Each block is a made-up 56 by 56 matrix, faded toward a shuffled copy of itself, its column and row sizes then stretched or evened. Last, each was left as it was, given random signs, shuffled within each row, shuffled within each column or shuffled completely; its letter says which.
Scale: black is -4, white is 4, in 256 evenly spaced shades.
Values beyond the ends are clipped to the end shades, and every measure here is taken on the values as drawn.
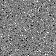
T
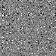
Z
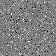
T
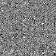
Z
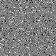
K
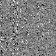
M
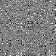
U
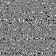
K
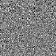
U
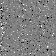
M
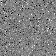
T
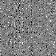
M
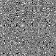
U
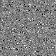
K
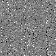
M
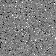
T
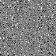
M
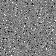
T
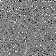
K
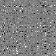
U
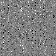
M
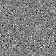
K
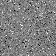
T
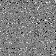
K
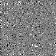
Z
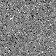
T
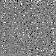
Z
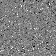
T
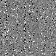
M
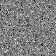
T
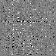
Z
